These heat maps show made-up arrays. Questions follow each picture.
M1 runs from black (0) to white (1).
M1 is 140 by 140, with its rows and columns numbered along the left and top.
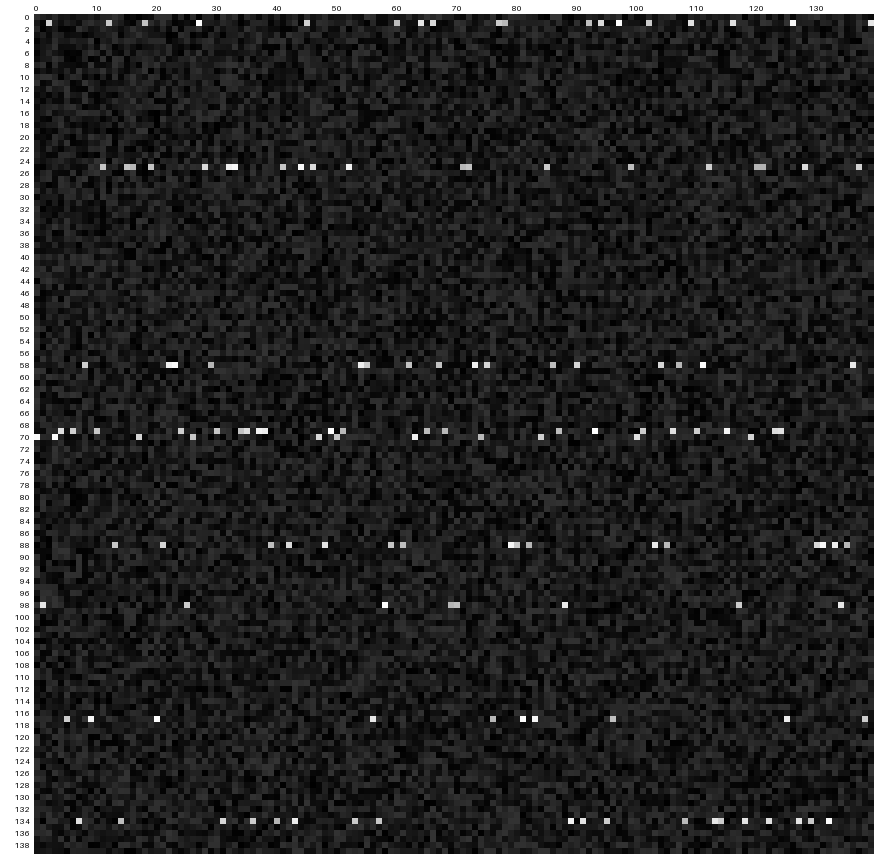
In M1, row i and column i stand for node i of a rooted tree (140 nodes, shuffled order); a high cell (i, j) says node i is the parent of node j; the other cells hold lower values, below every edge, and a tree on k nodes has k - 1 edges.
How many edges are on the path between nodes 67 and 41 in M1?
4
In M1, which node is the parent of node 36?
134
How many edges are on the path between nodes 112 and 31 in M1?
4
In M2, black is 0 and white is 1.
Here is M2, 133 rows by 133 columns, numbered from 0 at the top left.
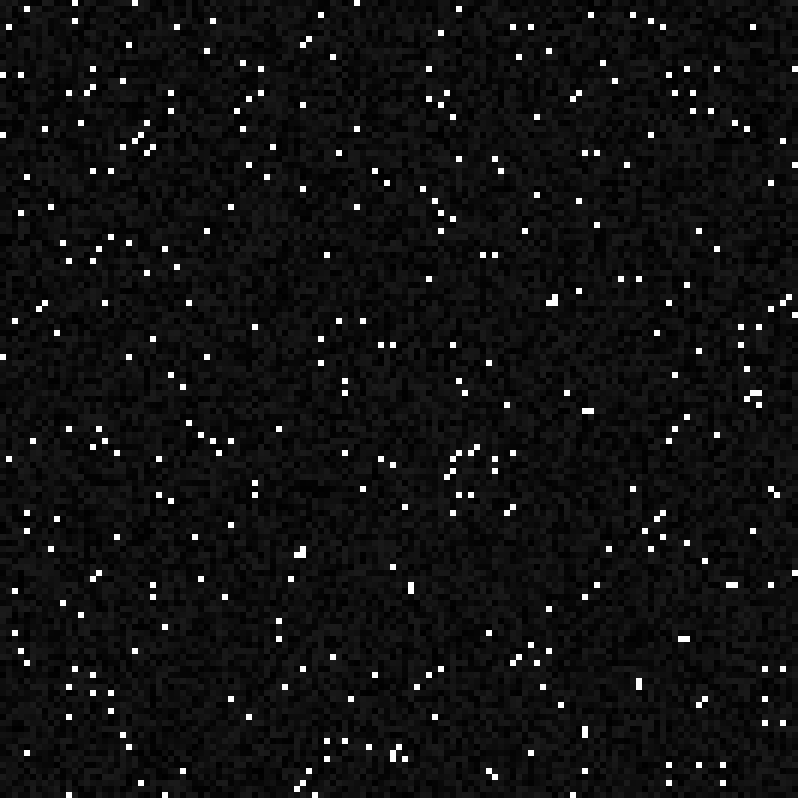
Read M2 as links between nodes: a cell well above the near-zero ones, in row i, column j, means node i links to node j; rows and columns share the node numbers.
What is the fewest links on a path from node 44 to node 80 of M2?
7
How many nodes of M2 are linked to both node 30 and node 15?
0
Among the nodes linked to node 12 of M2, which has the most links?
node 111
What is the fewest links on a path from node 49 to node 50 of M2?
2
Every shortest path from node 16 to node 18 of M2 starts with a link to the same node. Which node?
node 71
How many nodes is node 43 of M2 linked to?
2
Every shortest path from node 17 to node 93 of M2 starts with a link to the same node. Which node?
node 73
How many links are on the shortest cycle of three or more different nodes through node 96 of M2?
6
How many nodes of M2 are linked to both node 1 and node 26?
1
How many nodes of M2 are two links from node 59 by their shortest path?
7
